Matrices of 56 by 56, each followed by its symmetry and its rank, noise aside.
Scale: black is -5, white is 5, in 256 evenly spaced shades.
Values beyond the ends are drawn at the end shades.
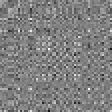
symmetric, rank four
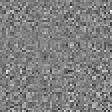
no symmetry, rank six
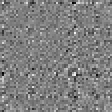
symmetric, rank four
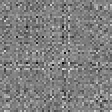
symmetric, rank five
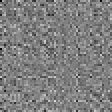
no symmetry, rank four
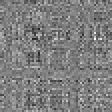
no symmetry, rank six
